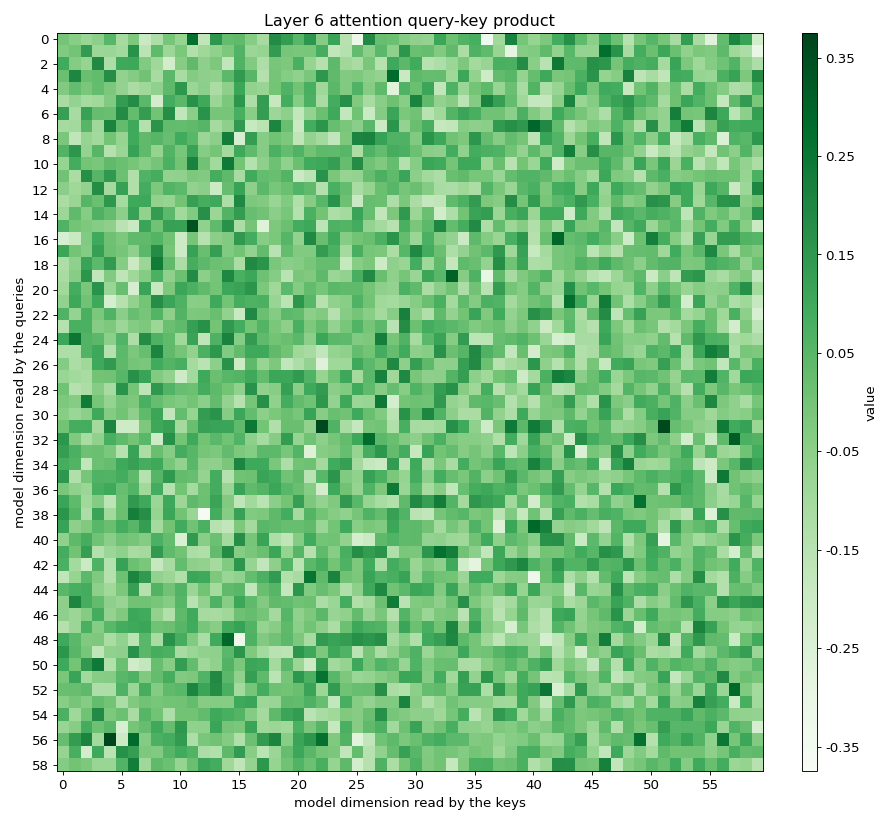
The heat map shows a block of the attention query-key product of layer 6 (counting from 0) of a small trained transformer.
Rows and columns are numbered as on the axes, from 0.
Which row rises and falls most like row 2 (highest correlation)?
42
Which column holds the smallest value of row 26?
22
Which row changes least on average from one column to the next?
54
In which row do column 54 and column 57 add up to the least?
12
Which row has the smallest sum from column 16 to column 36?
2
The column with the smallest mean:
36
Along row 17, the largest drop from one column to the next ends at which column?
40
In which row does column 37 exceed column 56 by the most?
5
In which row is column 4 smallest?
21
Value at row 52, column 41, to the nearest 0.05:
0.25
